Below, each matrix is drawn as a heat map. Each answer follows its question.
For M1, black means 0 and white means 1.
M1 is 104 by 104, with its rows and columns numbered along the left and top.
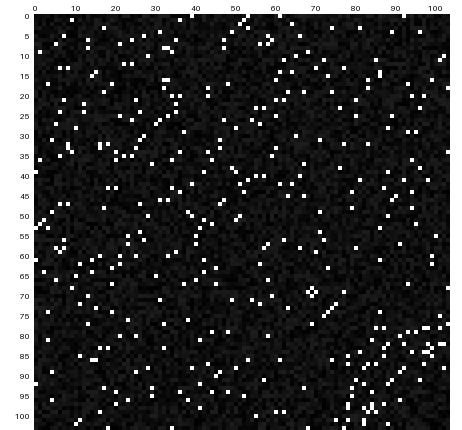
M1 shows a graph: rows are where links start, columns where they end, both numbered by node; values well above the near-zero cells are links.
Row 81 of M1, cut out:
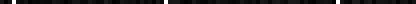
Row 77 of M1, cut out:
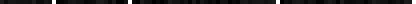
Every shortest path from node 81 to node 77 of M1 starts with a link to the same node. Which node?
node 84
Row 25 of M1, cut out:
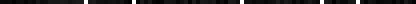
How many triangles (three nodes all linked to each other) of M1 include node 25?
3
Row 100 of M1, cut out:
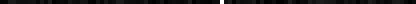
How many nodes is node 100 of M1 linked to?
1
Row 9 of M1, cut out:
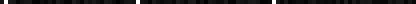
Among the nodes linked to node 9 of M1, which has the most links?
node 34
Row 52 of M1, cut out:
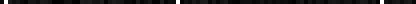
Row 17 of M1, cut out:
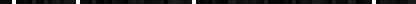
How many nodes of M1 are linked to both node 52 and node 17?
0
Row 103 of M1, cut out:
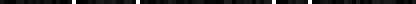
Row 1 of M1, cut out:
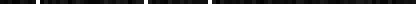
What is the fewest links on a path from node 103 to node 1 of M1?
3
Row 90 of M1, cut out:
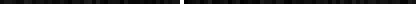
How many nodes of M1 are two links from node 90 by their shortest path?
2
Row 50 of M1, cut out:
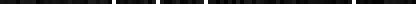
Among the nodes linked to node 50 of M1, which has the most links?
node 88
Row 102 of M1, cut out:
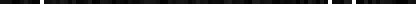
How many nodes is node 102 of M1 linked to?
3
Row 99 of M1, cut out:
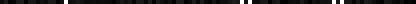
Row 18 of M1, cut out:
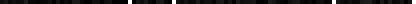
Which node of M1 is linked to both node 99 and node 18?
node 83
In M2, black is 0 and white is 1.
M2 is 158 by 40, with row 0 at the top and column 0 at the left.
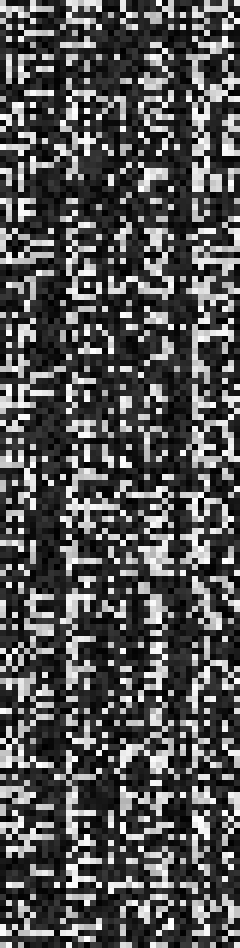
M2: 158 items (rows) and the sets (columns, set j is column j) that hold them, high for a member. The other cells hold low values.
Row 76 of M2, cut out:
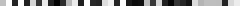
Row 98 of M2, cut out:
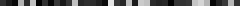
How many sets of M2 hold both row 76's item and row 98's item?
9
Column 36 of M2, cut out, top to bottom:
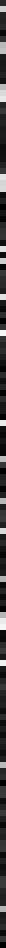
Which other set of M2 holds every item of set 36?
35
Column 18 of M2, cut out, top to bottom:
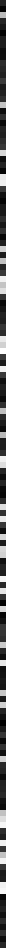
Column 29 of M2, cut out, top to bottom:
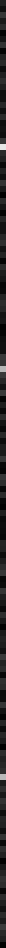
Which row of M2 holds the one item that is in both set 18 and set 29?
61
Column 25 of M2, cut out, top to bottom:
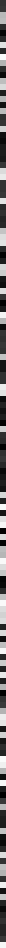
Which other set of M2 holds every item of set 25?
26
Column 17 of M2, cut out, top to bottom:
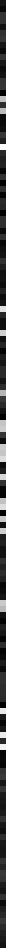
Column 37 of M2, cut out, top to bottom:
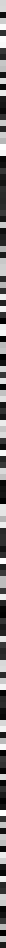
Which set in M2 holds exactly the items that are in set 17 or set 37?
14
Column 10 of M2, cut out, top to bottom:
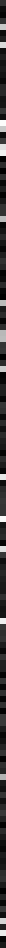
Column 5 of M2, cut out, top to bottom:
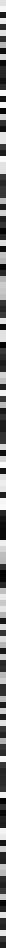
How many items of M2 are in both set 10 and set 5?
6
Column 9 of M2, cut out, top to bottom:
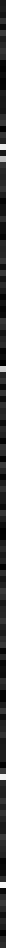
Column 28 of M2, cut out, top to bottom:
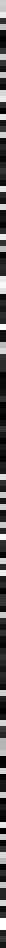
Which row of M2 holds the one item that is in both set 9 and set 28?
147
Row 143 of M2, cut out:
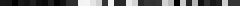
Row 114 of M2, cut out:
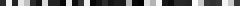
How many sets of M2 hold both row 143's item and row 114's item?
4
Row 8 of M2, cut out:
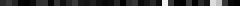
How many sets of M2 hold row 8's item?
3
